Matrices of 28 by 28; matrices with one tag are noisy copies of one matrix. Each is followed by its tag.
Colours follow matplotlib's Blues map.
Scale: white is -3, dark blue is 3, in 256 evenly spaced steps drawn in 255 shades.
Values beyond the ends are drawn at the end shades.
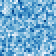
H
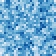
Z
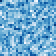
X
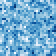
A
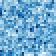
H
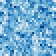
Z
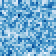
H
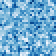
A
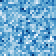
X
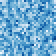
Z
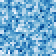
Z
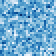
H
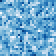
X
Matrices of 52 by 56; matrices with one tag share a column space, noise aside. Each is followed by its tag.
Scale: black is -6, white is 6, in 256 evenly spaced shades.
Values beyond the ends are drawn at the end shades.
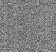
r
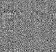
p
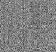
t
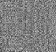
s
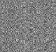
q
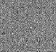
q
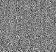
s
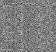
r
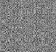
q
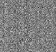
q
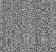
t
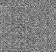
r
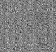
t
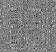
t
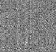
t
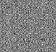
q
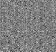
s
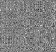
t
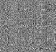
t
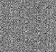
q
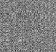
p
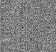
q
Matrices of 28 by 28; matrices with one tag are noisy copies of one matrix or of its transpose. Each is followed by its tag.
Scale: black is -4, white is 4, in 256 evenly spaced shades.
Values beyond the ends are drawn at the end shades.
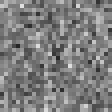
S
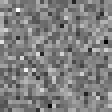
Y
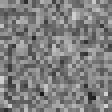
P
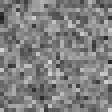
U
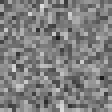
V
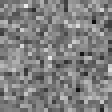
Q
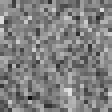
Y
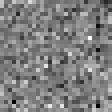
Y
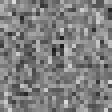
S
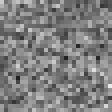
Y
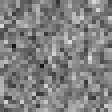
P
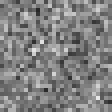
Q
